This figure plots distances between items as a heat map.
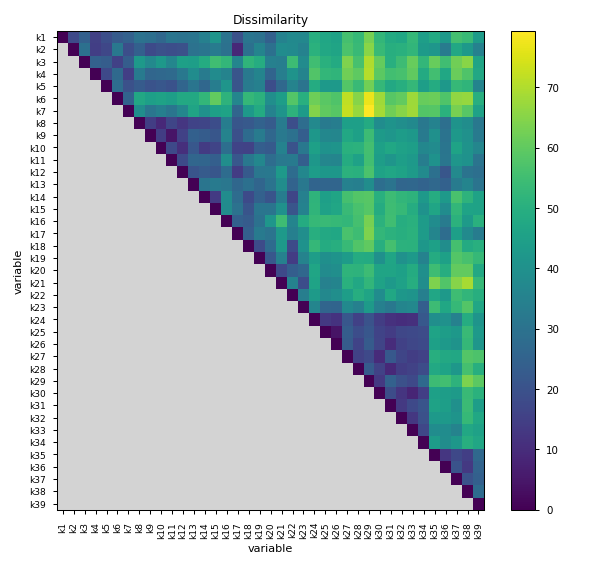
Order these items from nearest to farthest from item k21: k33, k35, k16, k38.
k33, k16, k35, k38
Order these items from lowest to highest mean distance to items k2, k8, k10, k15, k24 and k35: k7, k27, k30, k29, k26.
k26, k30, k7, k27, k29
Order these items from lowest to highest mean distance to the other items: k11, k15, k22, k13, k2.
k13, k11, k2, k22, k15
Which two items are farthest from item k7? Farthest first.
k29, k27
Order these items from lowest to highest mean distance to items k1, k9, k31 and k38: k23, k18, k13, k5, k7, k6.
k13, k5, k23, k18, k7, k6
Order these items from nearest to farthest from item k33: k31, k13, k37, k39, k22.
k31, k13, k37, k22, k39
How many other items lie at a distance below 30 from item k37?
4
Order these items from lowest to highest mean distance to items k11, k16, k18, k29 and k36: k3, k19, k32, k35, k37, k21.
k19, k35, k32, k37, k21, k3
